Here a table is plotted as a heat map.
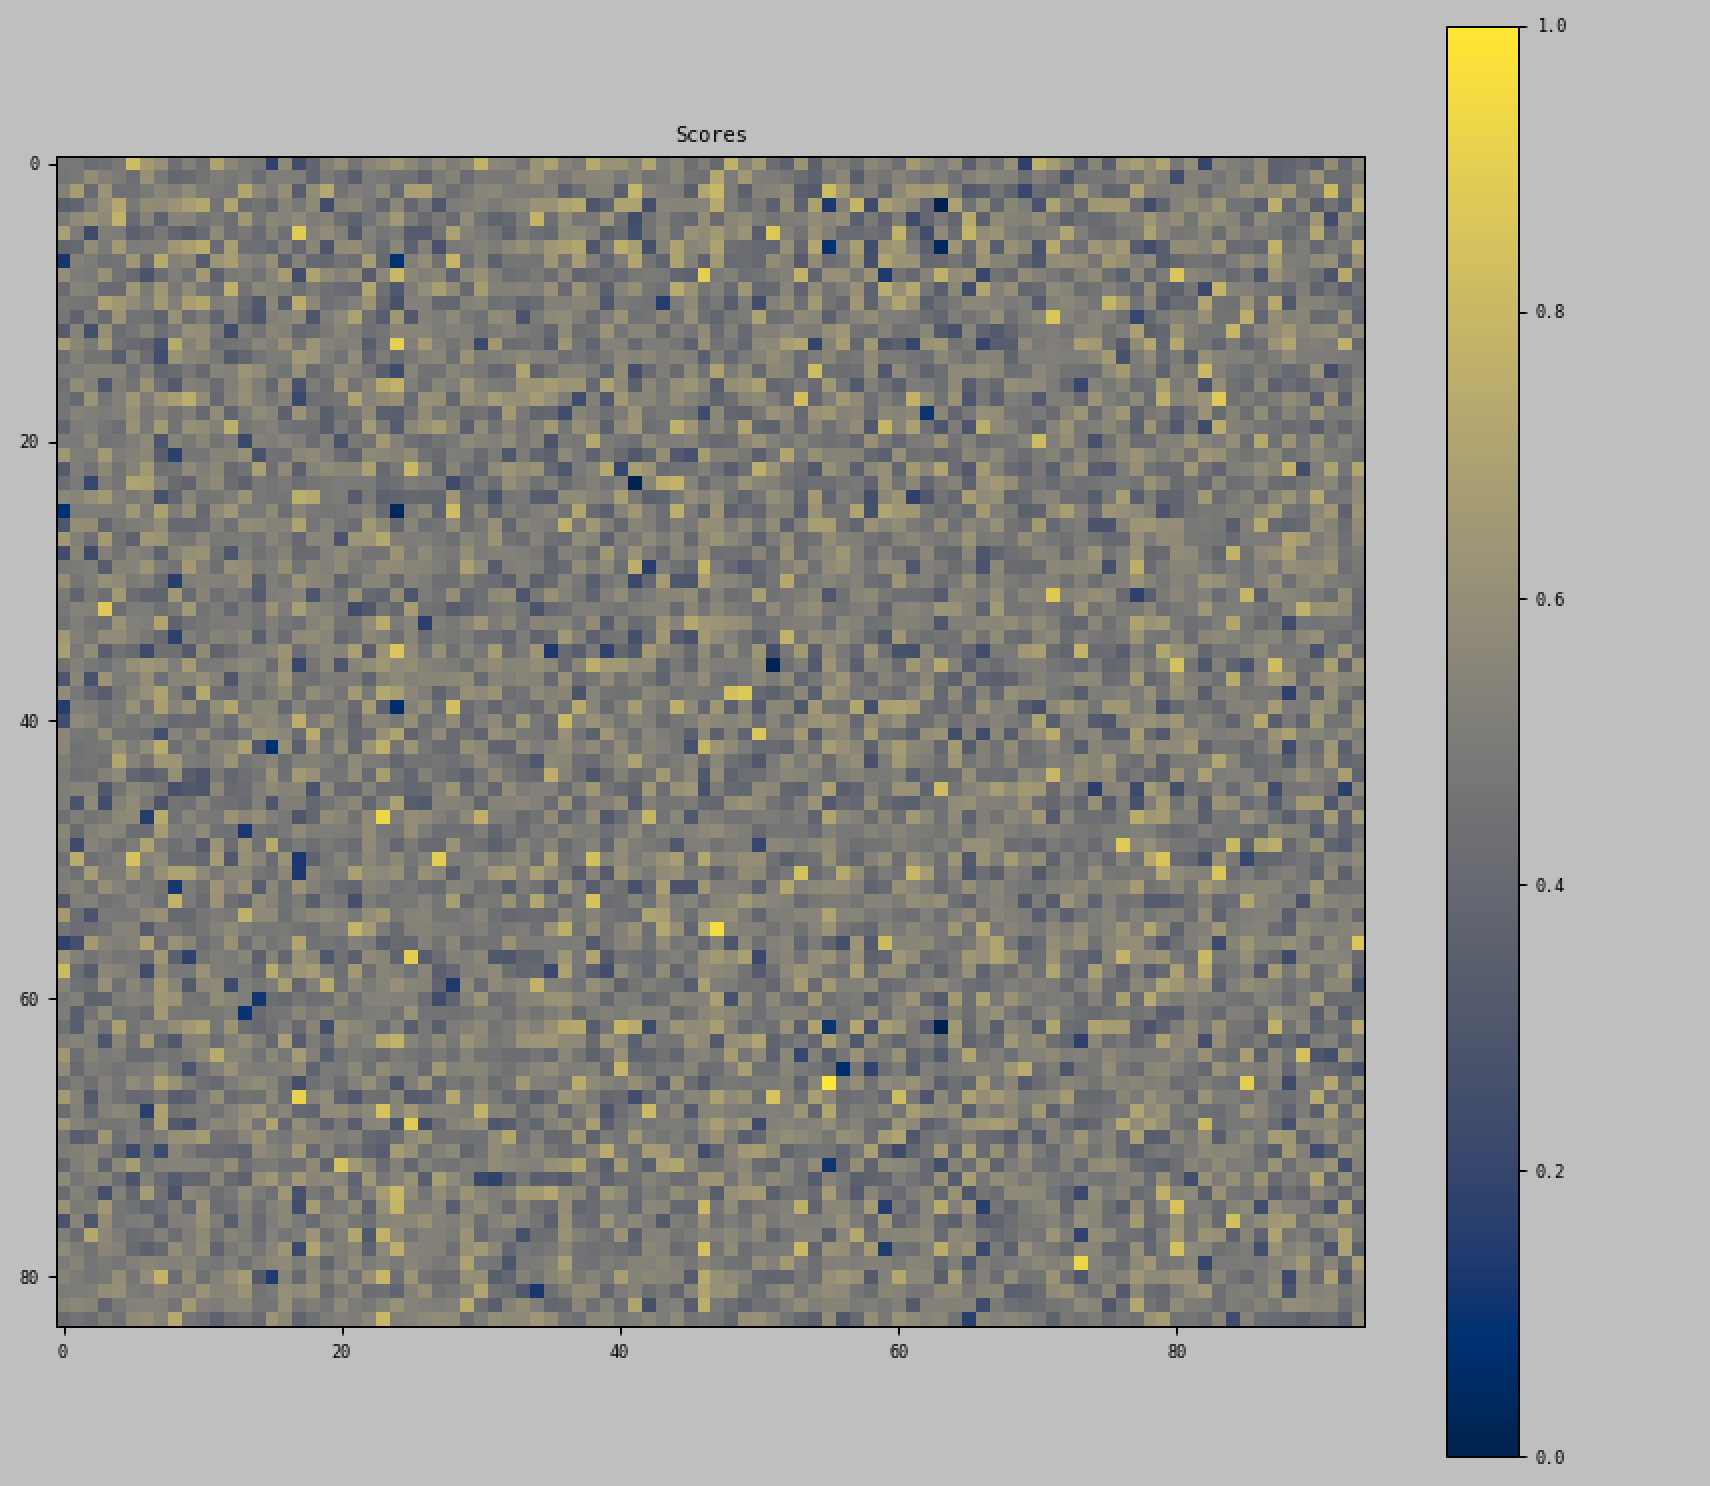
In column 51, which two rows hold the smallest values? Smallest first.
36, 35
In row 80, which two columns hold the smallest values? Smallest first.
15, 88
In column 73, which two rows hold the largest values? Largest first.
79, 35
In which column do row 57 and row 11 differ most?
25
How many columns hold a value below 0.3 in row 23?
3
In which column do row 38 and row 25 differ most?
24
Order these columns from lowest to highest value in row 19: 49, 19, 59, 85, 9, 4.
19, 4, 85, 9, 49, 59
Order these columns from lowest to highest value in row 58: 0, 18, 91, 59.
91, 59, 18, 0
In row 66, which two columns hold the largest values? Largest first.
55, 85
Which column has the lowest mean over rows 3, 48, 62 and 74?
63
